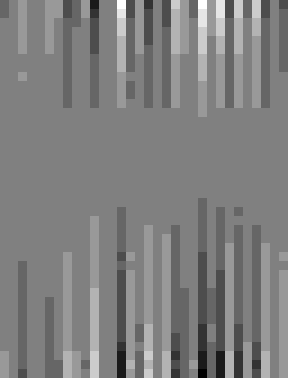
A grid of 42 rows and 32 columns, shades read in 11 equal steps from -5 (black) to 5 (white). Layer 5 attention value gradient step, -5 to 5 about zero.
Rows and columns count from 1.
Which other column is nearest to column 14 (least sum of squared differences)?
25
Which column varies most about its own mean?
23
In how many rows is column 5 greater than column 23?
20
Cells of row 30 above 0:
6
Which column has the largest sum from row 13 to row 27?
11
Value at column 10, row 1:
1
